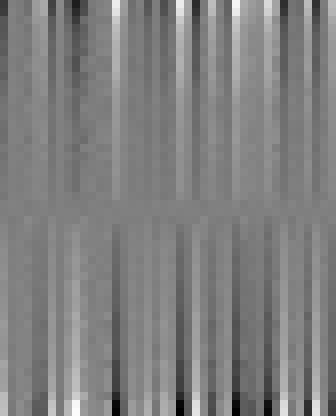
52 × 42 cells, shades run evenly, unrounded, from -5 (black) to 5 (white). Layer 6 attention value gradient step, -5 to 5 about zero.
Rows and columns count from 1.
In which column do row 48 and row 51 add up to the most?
10
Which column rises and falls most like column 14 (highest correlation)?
28
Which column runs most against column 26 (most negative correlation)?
2
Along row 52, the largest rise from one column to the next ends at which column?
40
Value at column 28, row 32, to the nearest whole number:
0
